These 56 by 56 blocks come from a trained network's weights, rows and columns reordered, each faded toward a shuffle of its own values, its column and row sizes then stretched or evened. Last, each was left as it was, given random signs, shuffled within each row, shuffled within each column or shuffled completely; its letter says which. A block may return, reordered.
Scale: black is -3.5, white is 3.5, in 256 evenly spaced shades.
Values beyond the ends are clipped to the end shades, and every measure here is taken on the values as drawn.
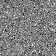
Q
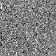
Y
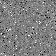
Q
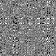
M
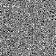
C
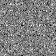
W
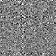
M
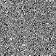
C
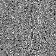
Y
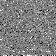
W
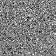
W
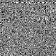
C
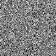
Y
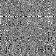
M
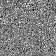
Q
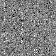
Y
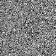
Y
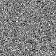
W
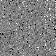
Y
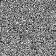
W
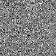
C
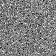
Q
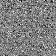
W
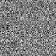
M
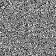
W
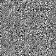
C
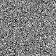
Y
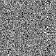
C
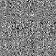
M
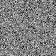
W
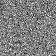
Q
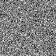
W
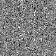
Y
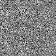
C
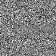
C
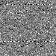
W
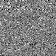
W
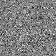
W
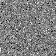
Q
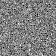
Q
